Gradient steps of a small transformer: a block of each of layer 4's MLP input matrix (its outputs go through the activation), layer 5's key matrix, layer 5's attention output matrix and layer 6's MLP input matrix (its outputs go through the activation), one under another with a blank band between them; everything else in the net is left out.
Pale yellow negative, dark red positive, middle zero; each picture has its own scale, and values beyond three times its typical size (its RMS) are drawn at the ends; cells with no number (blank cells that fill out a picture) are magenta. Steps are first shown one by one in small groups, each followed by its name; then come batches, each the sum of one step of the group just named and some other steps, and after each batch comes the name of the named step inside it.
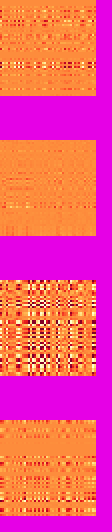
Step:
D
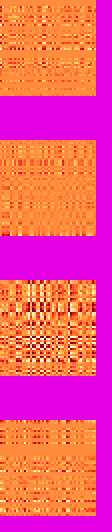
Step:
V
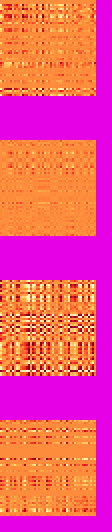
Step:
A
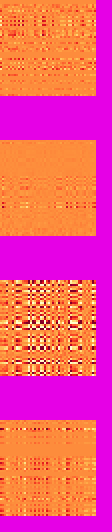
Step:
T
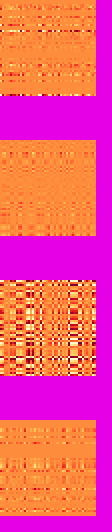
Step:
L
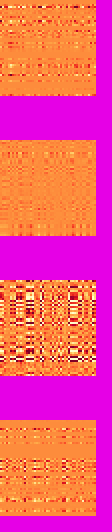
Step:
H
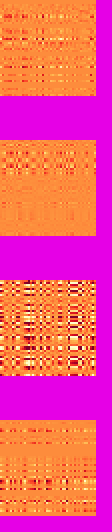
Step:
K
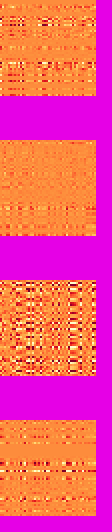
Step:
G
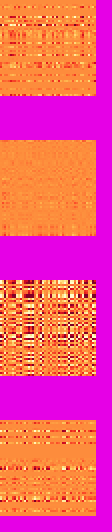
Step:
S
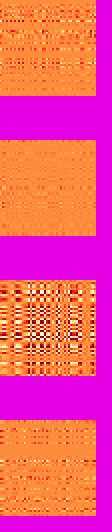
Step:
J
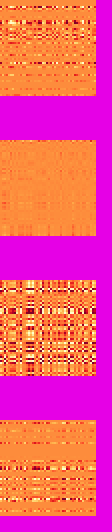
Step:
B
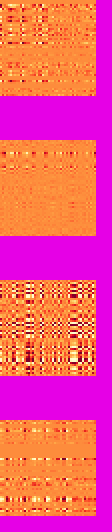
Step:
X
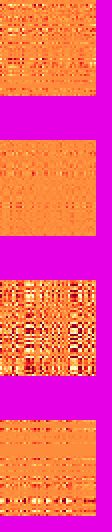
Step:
X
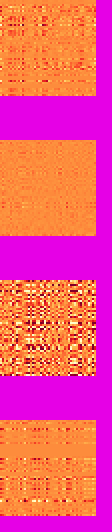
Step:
T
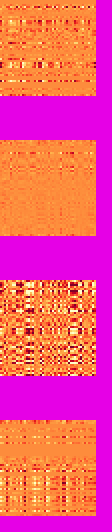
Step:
B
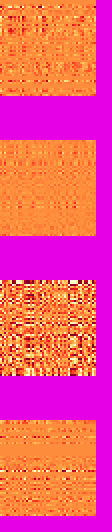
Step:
S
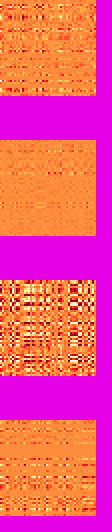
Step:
A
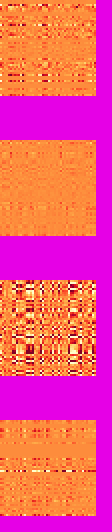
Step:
G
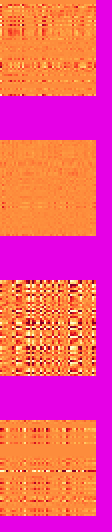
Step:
T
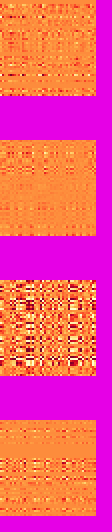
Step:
H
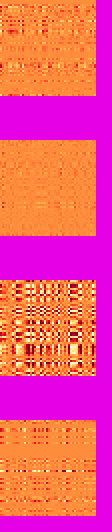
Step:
J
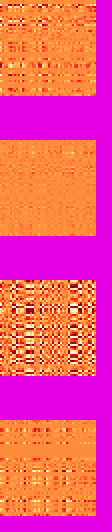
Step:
H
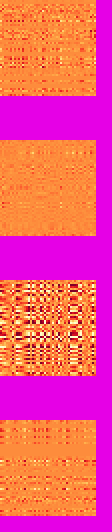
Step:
J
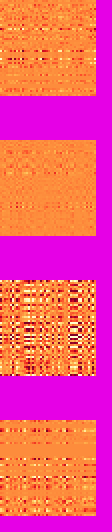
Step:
K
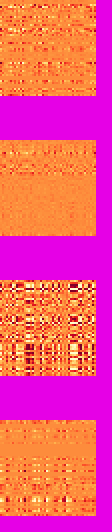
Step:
X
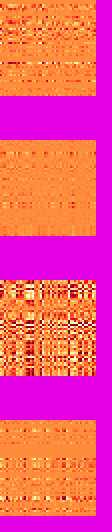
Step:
X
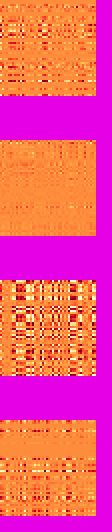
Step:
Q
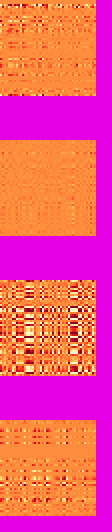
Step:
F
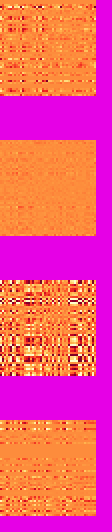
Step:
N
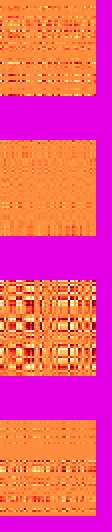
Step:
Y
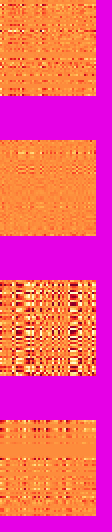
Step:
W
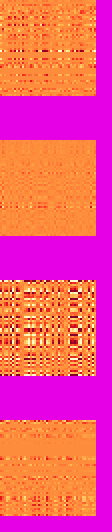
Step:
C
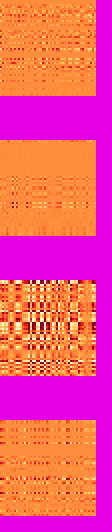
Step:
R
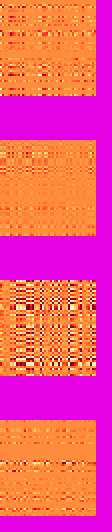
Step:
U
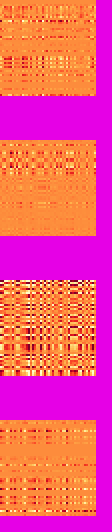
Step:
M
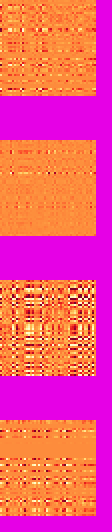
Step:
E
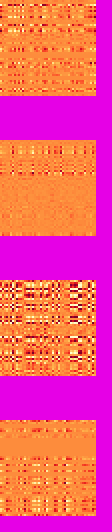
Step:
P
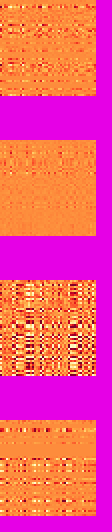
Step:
E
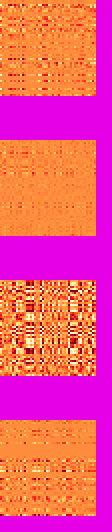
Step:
Y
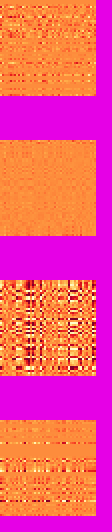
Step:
Y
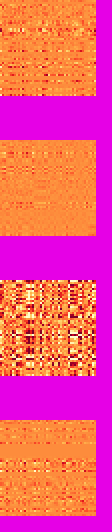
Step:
U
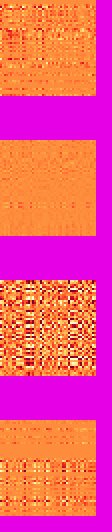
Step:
Y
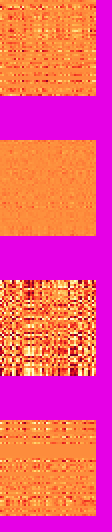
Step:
N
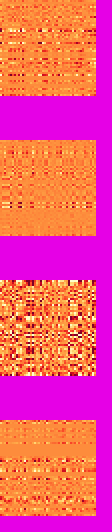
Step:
Y
